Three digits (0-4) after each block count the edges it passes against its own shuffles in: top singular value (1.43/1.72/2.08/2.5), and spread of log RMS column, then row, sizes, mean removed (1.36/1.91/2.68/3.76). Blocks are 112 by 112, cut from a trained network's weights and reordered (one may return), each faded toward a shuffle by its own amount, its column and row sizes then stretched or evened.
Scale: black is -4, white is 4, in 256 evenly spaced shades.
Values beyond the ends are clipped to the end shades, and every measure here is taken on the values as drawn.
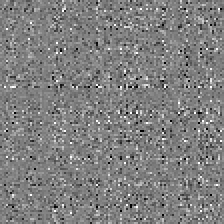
1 3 3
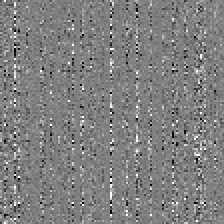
2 4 1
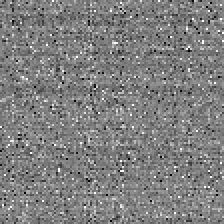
1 1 0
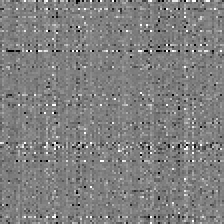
3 2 3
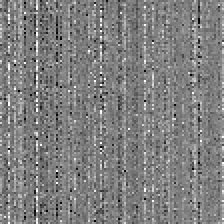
4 4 0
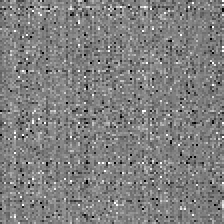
2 2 2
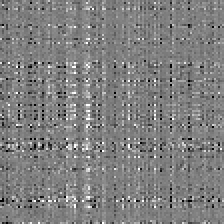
4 3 4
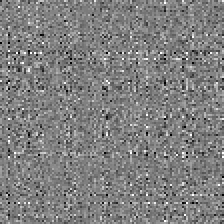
2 3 3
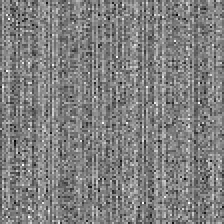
4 1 1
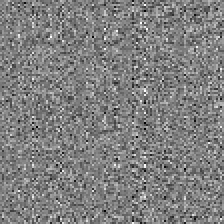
3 3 0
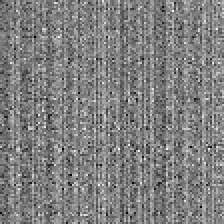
4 0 2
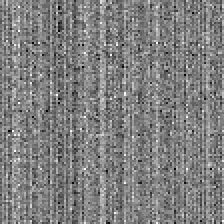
4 2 1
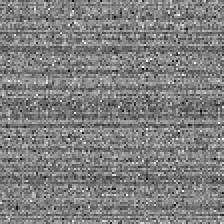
4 1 1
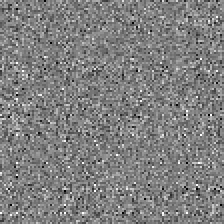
1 2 2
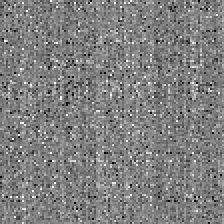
2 0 2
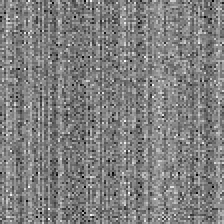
4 1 2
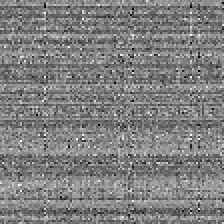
4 1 2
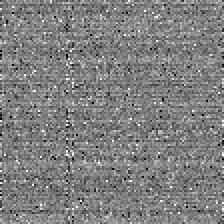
2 1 0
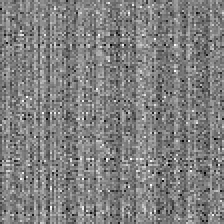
4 0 2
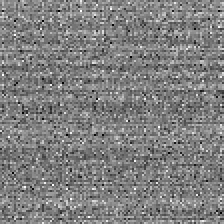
3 2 0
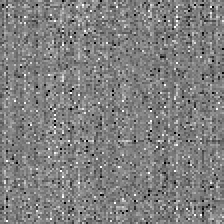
2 2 1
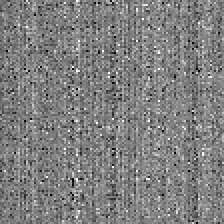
3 2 2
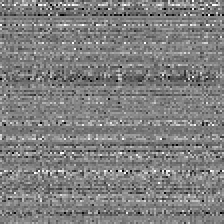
4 0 4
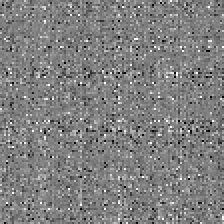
1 2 3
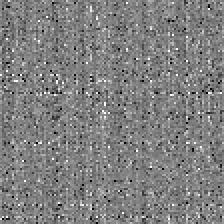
2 2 2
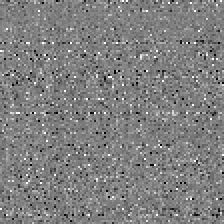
0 0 3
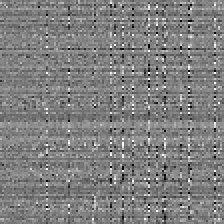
4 3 2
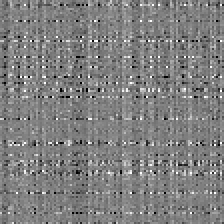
4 1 4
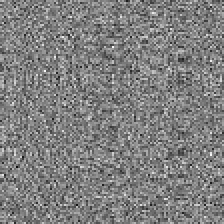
3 1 1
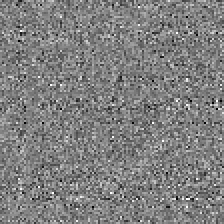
0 2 3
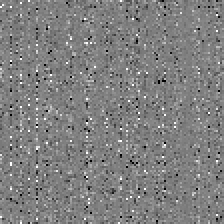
0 3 1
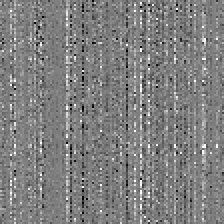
4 4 1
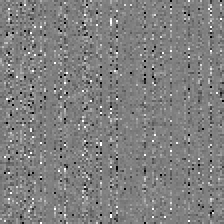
0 4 0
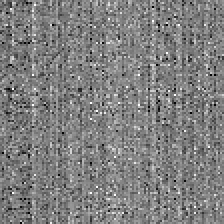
3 2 2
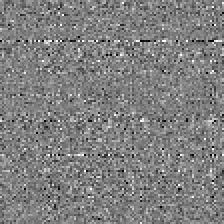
2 2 3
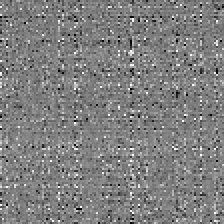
2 3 2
